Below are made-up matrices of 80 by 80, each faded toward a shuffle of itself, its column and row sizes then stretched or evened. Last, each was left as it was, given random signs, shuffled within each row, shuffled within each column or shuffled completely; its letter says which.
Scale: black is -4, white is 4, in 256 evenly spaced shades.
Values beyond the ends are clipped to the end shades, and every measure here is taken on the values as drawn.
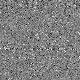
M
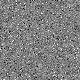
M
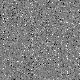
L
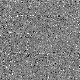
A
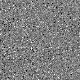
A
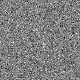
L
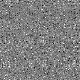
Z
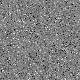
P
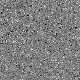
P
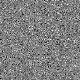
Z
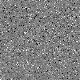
M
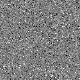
A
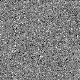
L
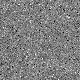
P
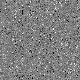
L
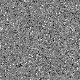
L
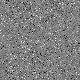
P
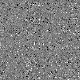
A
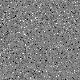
M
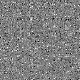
Z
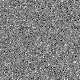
M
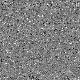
M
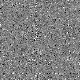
A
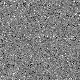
M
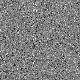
L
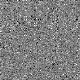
Z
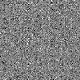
Z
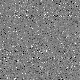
M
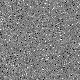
P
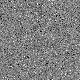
P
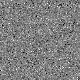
M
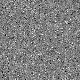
L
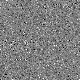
M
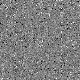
A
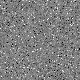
P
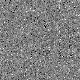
L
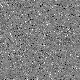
M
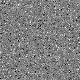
L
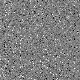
L
